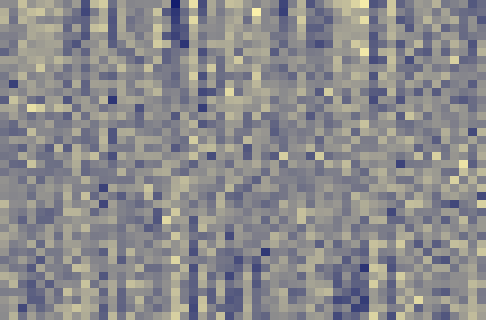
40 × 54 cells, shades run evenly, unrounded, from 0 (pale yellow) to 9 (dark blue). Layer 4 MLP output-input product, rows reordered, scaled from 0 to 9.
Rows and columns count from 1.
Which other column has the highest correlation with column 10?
20
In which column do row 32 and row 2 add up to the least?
29
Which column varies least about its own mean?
33
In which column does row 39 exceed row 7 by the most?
41
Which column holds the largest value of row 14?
23
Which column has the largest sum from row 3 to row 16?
42
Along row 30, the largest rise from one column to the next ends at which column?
26
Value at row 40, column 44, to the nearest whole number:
7
